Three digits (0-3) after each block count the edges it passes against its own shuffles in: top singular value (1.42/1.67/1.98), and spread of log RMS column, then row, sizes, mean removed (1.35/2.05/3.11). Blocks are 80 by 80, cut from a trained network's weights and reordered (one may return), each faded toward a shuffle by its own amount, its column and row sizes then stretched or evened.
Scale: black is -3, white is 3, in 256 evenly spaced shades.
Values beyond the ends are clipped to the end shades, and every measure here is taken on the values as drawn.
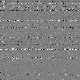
2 1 3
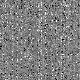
0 2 1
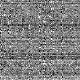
3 2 1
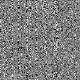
1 3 1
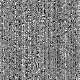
2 2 0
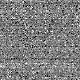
1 1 1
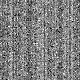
3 0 0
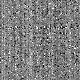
2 1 1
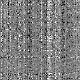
3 2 2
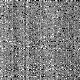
2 0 2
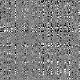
3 3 2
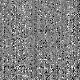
1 2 1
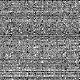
3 2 1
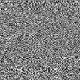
3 0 2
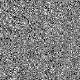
0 2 1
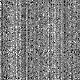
3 2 1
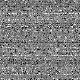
2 1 2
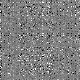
0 2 2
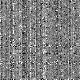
3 2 1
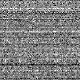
3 1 2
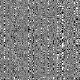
2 3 1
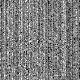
3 2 0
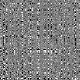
2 3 2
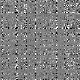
1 3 3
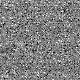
0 1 0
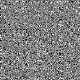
0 2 2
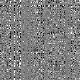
1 3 2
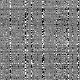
2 3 0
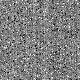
0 0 0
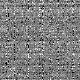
2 2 0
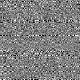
2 0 3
